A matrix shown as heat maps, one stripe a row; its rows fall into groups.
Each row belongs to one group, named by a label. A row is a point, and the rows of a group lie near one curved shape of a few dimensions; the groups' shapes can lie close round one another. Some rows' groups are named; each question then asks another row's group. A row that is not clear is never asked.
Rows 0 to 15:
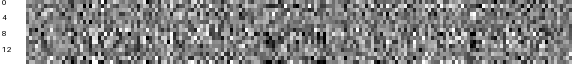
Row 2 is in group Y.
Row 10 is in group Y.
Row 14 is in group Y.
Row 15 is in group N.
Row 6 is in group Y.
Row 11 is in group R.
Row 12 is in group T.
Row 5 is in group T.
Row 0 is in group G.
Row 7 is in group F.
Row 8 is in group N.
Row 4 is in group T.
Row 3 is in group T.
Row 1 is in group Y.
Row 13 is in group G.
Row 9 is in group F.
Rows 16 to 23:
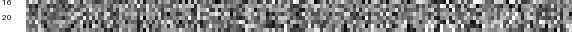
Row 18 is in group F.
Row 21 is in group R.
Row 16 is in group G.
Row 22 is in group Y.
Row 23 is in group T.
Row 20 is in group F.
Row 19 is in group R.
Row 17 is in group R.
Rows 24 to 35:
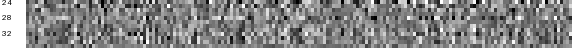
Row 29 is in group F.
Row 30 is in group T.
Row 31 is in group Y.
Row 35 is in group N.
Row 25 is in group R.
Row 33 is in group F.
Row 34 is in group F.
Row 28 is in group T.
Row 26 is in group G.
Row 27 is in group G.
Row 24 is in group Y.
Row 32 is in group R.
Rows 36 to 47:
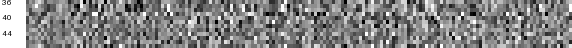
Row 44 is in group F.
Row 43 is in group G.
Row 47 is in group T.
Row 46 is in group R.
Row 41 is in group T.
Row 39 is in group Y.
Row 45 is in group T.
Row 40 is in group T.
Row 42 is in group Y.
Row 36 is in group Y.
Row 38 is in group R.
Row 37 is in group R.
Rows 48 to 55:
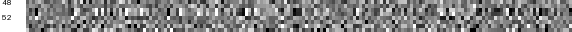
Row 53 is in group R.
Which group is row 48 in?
T
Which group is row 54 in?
R
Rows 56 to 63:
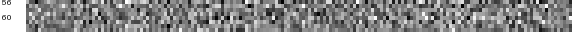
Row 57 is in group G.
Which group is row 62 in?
R
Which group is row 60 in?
G
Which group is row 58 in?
Y
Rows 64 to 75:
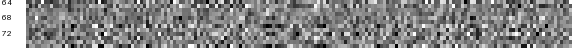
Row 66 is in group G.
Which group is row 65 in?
F
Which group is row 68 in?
R
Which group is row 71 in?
R
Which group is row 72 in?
R
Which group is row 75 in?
N
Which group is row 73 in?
R
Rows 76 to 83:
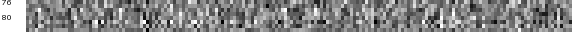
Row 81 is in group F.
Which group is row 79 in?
T
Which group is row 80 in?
Y
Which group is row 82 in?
Y
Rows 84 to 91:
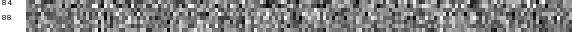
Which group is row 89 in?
F
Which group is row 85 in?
N
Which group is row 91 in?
F
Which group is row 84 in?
R
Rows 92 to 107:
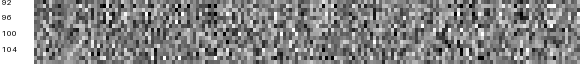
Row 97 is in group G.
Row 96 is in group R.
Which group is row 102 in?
F
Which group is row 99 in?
T
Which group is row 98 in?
R
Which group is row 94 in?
R
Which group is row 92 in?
R
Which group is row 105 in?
T
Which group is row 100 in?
T
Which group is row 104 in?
T
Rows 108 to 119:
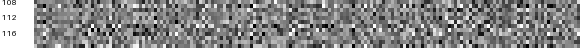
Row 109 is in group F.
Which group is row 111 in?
R
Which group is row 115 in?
Y
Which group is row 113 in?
R
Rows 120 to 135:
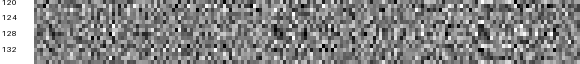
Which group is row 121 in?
F
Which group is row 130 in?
R
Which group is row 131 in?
G
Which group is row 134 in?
G
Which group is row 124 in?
Y
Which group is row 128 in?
R
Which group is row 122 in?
G
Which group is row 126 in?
N
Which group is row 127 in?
Y
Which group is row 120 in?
G
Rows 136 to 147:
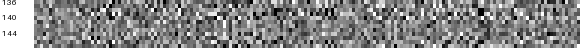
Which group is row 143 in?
R
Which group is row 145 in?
T
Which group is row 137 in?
G
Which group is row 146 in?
N
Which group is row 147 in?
G
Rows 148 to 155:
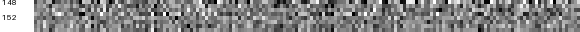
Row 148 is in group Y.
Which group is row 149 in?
N
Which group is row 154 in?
R
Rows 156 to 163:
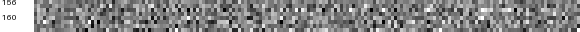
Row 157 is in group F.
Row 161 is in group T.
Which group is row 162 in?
R
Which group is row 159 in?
G
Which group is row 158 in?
G
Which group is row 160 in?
T
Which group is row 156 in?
G
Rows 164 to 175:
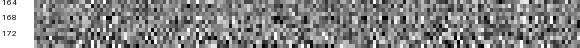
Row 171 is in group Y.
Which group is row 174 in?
F
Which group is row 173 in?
G
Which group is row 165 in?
R
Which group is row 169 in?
R
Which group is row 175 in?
N
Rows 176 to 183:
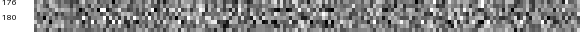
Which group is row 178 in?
N
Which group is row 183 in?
G
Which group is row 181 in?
N
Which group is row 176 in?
T
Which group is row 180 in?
F
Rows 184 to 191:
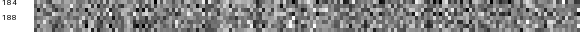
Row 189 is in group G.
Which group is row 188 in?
T
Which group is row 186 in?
R
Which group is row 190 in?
R
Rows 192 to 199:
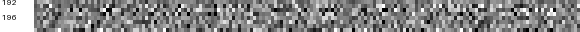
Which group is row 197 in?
T
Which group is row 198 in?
R
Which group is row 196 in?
R
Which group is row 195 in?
G
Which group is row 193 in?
G
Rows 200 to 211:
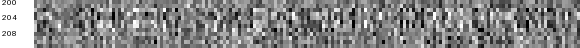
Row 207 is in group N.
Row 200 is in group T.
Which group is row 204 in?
T
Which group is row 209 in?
N
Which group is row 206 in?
F
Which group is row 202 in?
F
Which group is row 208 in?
R
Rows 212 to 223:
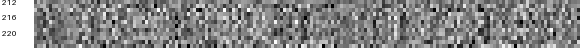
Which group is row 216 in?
R
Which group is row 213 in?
N
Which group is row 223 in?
G
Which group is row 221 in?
R
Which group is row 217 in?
G
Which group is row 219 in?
R
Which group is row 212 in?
T
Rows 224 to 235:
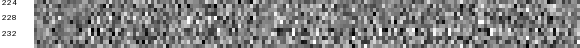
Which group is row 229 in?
T
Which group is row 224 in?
F
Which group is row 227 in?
G
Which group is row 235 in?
F
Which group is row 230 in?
G
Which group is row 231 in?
Y
